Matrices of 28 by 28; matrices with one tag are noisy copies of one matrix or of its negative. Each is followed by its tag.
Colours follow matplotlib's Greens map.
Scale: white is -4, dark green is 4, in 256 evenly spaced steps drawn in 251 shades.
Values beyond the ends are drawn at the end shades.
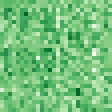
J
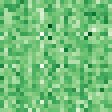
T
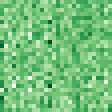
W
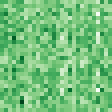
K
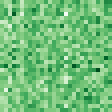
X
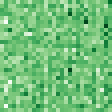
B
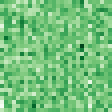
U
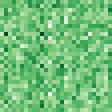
T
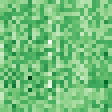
W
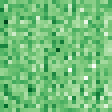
B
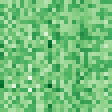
W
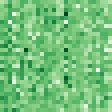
X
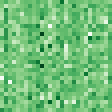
T
